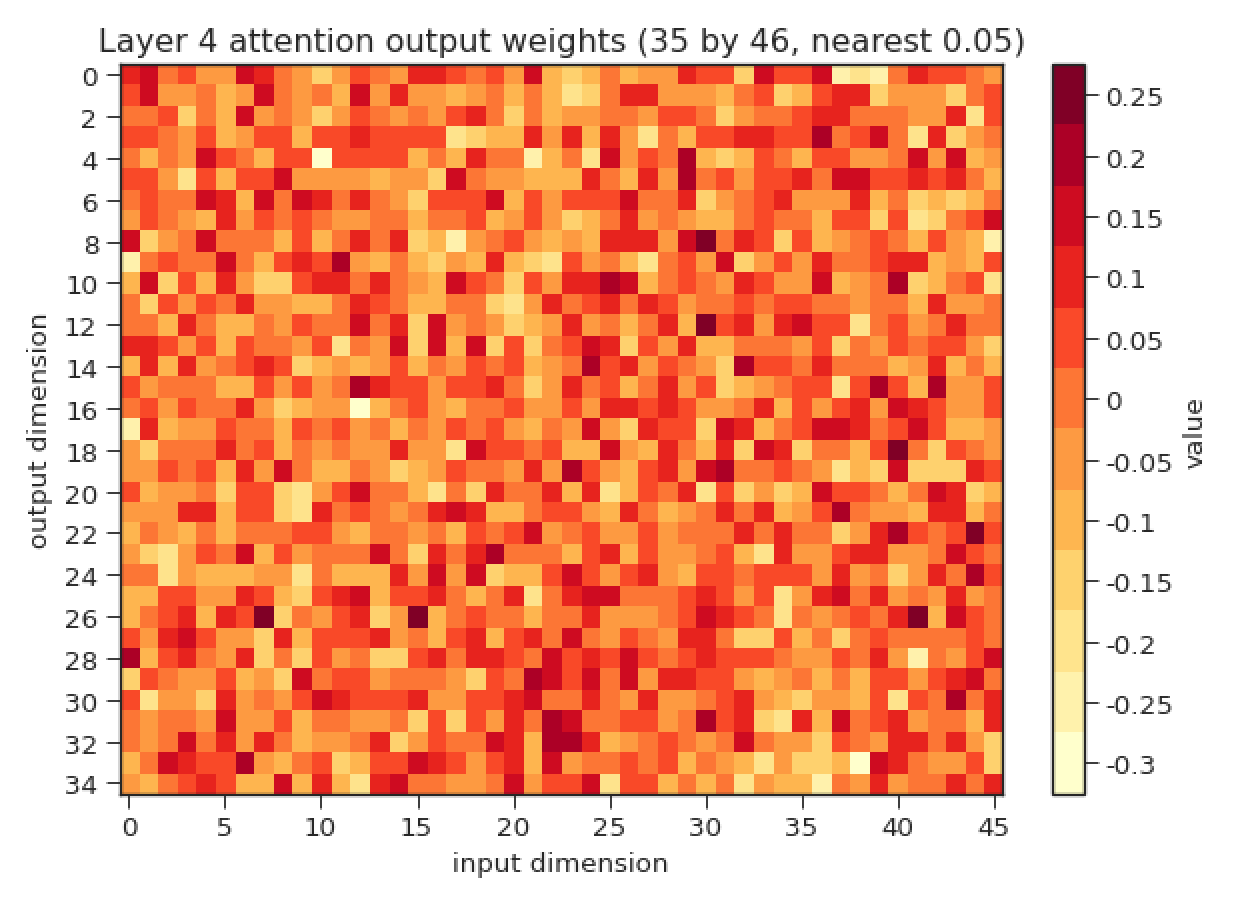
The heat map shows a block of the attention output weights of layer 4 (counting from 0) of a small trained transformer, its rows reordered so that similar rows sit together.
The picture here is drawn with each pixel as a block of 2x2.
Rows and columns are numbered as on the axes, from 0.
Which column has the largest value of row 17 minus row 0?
37
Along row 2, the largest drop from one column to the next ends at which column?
44
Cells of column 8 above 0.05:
4
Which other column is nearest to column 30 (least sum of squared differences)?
35
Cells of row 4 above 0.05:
6
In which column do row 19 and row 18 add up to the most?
40
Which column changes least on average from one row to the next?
28
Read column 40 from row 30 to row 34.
-0.2 0.1 0.1 0.1 -0.05
